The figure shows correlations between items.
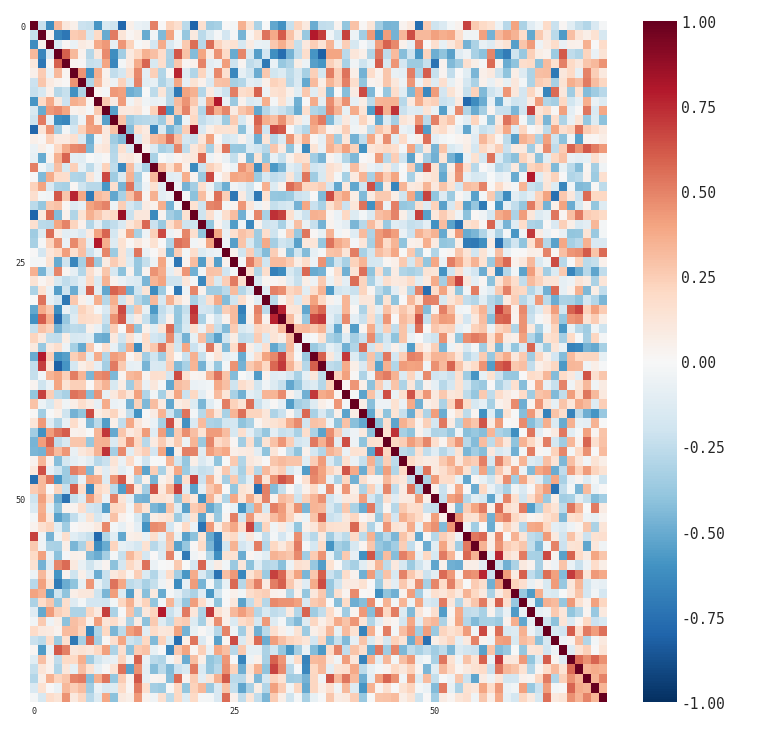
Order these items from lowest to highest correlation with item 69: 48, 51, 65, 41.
41, 65, 48, 51
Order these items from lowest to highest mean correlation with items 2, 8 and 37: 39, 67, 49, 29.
67, 29, 49, 39
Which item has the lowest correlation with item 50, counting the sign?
4
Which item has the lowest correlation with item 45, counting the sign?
17
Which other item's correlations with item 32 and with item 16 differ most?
9
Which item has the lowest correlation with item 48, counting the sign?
0
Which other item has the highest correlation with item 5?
18
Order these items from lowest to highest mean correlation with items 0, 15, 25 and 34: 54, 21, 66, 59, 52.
21, 66, 59, 52, 54
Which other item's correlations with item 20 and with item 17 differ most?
11
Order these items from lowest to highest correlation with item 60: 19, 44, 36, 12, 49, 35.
12, 44, 19, 49, 35, 36
